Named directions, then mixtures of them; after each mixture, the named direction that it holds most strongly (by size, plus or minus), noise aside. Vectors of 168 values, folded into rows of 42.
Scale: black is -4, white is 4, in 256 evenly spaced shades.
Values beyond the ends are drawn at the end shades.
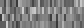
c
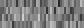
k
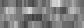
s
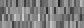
k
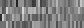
c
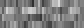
s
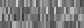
k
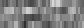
s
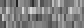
c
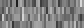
k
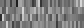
c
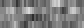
s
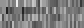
k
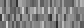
c
